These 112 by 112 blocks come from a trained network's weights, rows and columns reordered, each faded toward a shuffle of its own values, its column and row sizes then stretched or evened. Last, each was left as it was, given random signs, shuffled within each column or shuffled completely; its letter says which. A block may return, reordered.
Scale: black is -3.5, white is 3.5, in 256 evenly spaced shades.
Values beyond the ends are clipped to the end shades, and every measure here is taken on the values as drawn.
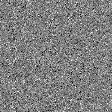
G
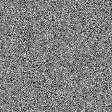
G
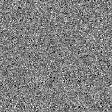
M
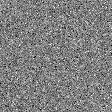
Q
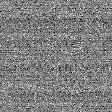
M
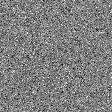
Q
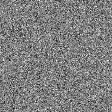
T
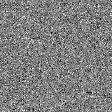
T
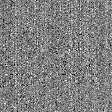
M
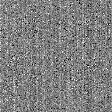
M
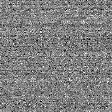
M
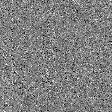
T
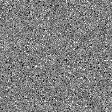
T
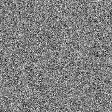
G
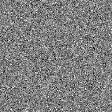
M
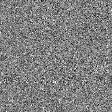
T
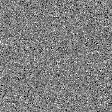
T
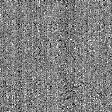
M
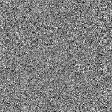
M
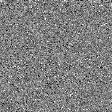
T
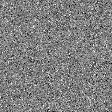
G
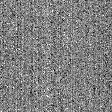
G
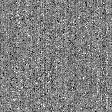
G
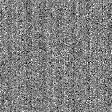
M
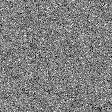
Q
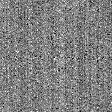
M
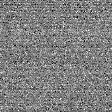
M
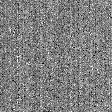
G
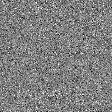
T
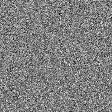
G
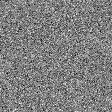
Q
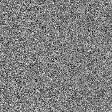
T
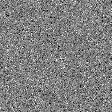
G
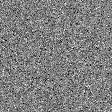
Q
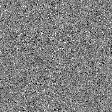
T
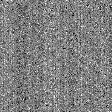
G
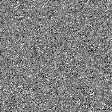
T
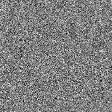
T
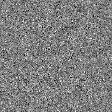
T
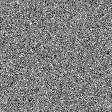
Q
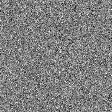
G
